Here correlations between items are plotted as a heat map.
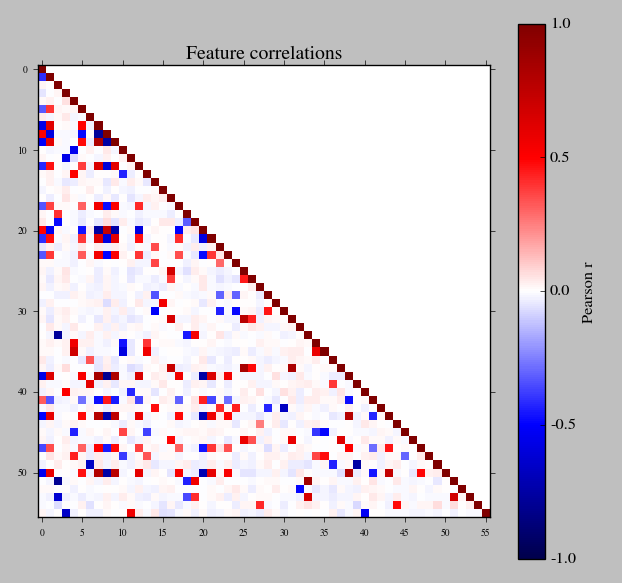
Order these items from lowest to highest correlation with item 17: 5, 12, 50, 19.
19, 5, 12, 50
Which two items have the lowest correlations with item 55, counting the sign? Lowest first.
3, 40
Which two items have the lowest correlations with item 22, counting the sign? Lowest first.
30, 28
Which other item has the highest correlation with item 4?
35
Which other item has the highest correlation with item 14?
42
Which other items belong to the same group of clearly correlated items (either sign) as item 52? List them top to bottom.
32
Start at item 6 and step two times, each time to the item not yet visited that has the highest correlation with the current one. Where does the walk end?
36
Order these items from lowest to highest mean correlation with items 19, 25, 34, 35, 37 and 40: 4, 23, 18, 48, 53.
18, 23, 53, 48, 4
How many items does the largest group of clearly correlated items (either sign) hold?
16
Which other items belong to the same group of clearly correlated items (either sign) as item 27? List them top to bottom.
44, 54
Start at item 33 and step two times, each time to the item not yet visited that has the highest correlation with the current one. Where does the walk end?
53
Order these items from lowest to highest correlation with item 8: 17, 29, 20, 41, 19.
17, 29, 19, 41, 20
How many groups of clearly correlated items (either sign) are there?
10
